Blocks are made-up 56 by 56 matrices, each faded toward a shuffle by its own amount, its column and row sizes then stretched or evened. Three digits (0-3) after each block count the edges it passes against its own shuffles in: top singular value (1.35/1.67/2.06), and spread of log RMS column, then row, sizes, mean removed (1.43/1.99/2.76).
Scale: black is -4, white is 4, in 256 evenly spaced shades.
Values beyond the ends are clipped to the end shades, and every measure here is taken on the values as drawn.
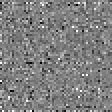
2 1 2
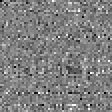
2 0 2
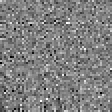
2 0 1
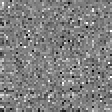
2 1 0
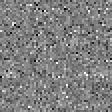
1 0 1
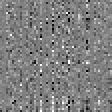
2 3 1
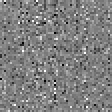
1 2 0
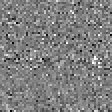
1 1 2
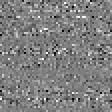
0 0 3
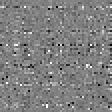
2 1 2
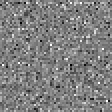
1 0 1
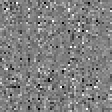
1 2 1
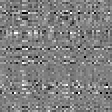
3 1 3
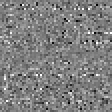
0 0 2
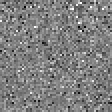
1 0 1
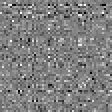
3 1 2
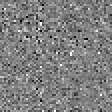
1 1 1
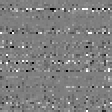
1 1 3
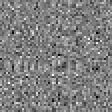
3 1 0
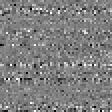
2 0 3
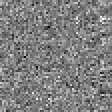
2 1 0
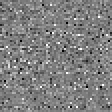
1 0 2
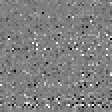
2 1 2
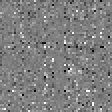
0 2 1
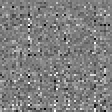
1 2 2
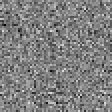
2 0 1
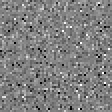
0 0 1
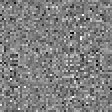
2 1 1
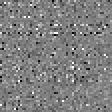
2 1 2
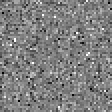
1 0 0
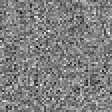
2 0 0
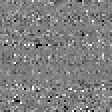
0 1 3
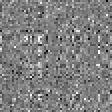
3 2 1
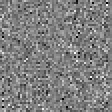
1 2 0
